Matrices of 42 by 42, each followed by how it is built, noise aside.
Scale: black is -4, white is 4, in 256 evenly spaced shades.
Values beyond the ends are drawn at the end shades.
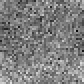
smooth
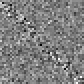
banded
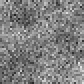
smooth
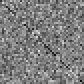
diagonal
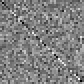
diagonal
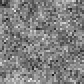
smooth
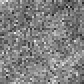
smooth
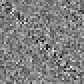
banded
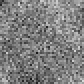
smooth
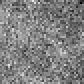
smooth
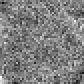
smooth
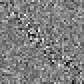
banded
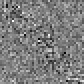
banded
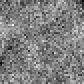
smooth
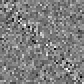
banded
